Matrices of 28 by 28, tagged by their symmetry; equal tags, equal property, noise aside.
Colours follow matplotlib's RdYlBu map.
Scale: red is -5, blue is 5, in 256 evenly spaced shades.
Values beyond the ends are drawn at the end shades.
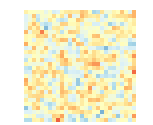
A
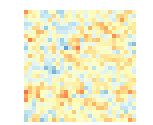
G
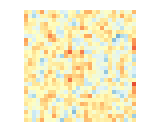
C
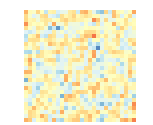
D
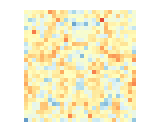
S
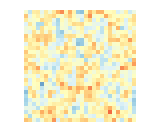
S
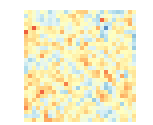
A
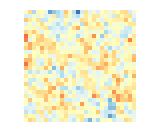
A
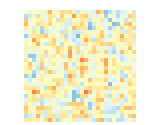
C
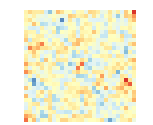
D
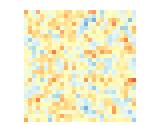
C
